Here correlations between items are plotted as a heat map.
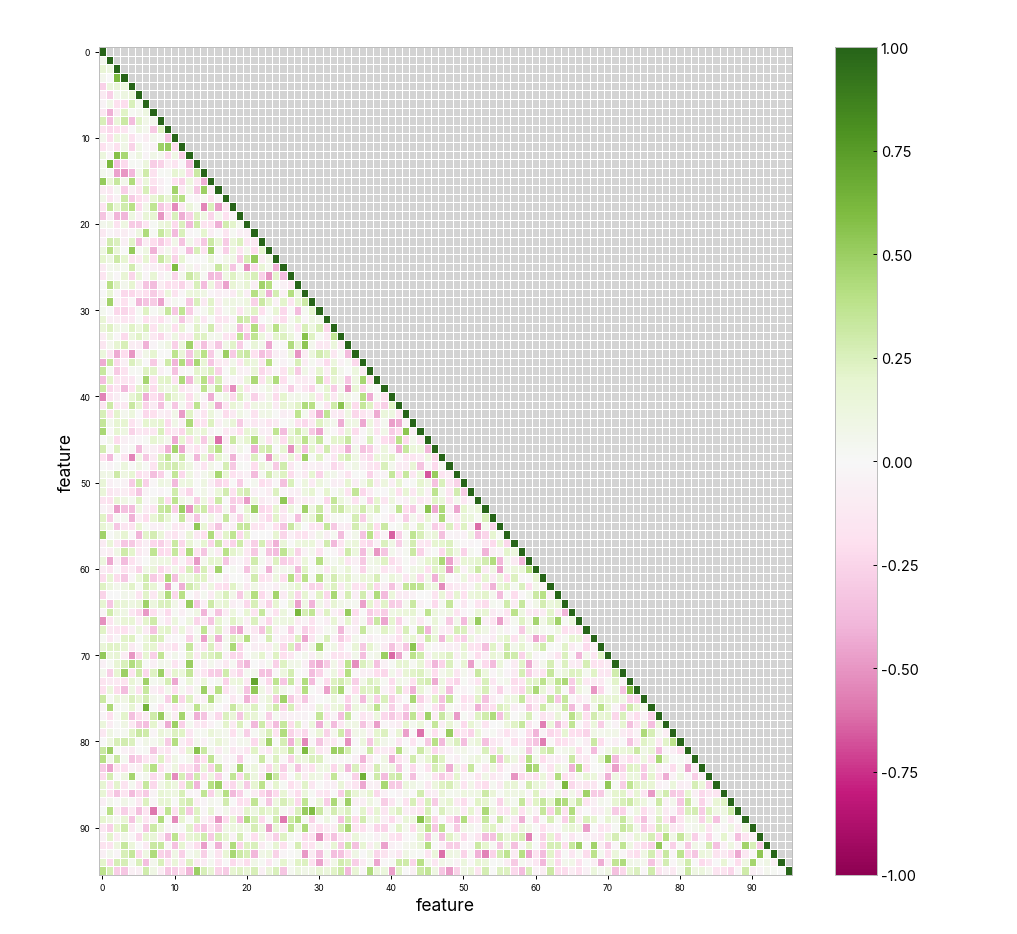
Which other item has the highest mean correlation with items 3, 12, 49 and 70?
2
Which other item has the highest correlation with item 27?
65
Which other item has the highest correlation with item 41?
33
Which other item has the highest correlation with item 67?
86
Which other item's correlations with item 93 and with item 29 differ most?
88
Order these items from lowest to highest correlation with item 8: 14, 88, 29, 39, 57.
29, 57, 88, 14, 39
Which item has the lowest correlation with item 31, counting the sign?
74
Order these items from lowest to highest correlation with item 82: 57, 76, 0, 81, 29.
76, 81, 57, 29, 0
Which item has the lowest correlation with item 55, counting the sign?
52
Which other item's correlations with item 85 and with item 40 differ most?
70
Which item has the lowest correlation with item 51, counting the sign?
71
